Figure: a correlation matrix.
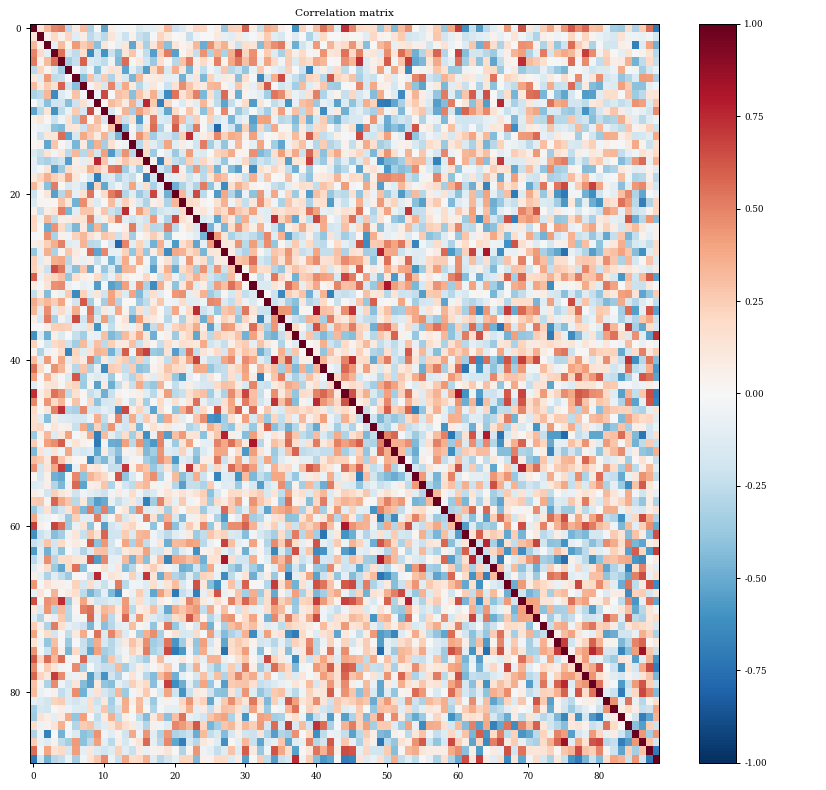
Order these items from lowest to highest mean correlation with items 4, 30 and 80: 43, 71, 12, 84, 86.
43, 12, 71, 84, 86
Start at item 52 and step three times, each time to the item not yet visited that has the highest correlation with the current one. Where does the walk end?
46
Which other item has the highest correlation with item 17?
20
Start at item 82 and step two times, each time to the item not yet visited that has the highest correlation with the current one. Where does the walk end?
88
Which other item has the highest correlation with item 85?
63
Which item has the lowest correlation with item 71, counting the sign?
48
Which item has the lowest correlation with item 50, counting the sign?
9
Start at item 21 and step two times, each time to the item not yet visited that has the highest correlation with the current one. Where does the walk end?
49
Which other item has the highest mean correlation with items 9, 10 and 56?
16
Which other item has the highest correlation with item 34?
40
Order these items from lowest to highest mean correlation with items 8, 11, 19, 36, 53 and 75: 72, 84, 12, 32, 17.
17, 32, 12, 72, 84
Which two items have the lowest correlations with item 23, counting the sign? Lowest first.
68, 63
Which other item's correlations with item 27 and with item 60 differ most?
75
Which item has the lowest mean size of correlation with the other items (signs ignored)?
1
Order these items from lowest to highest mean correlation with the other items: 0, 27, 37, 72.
37, 27, 72, 0
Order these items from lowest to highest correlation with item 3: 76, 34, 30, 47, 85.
34, 85, 47, 30, 76
